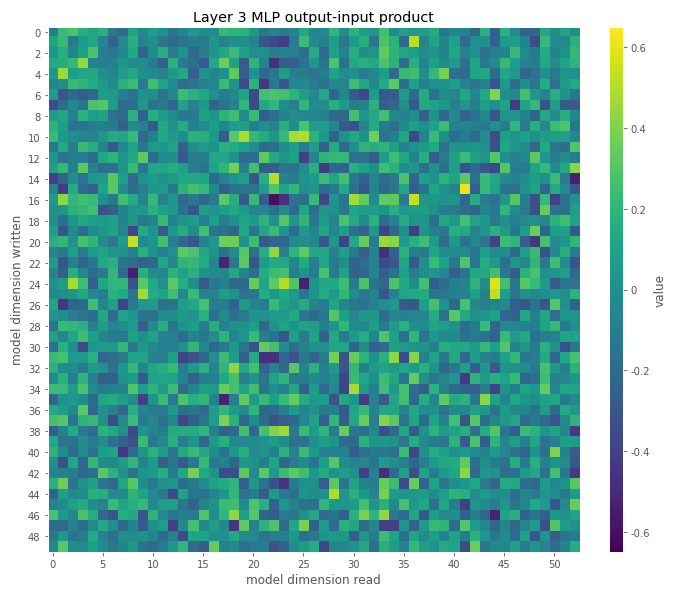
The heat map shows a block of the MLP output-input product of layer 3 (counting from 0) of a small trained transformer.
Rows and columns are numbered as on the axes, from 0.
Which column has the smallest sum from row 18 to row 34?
33
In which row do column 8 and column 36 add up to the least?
19
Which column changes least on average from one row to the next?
32
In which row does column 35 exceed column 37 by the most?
34
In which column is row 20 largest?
8
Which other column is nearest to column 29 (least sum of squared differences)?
6
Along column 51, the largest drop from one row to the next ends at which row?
30
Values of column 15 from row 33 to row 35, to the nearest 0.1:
-0.1 0.1 0.2
